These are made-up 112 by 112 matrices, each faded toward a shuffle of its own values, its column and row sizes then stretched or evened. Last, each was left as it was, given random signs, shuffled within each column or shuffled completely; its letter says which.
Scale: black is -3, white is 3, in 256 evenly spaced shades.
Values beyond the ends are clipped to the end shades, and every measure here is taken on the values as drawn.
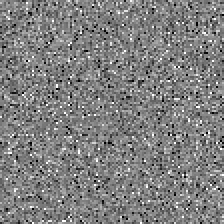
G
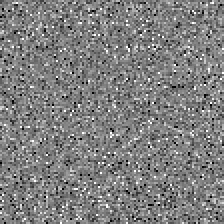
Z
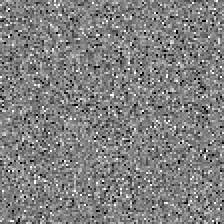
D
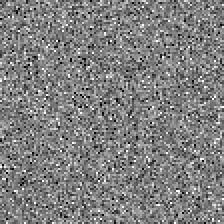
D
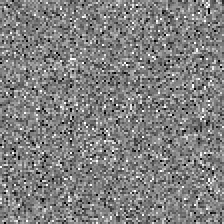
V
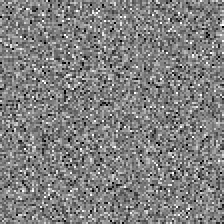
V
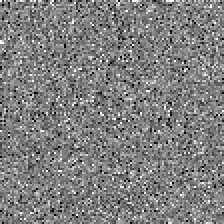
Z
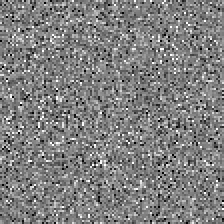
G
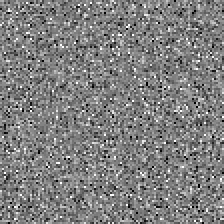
Z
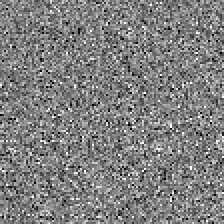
G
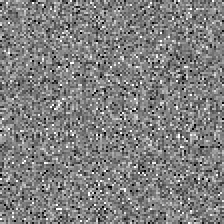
G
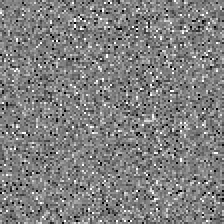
Z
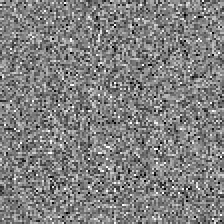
Z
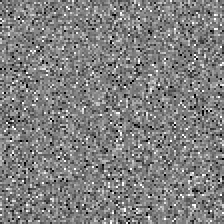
V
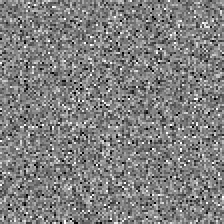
G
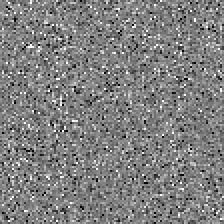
G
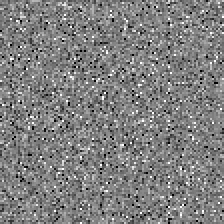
V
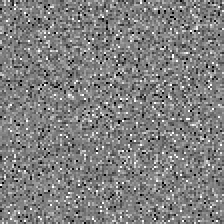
V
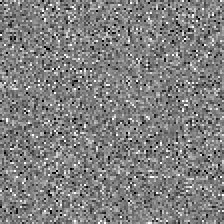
G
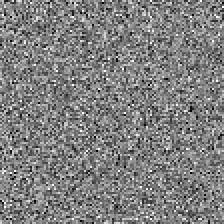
G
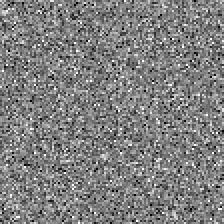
D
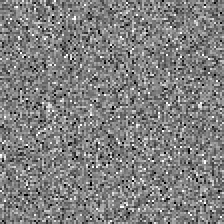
V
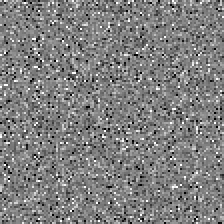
Z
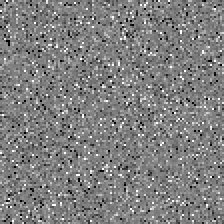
D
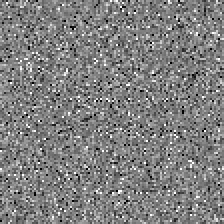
G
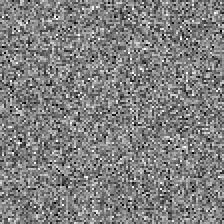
V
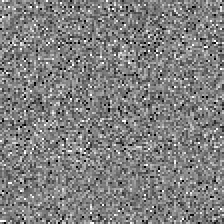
G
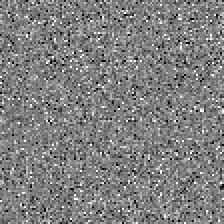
Z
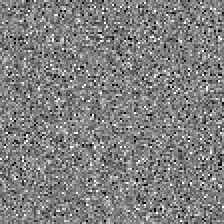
G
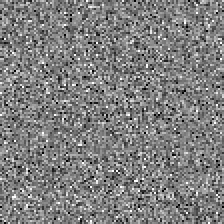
Z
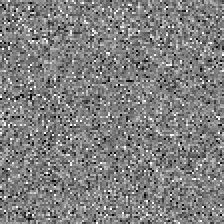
Z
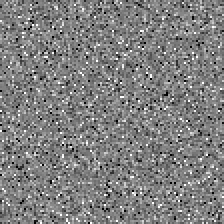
D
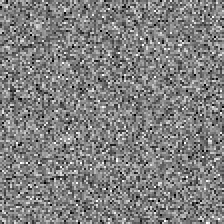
D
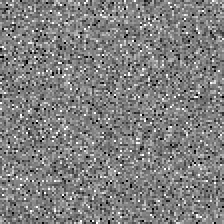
D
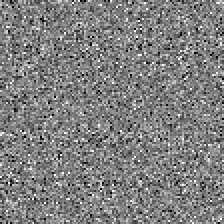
G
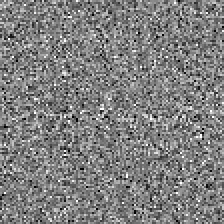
G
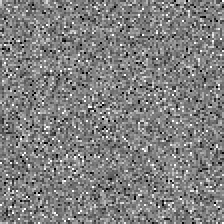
D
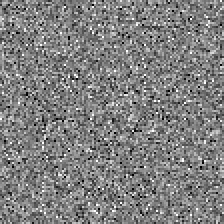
Z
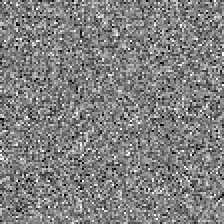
Z
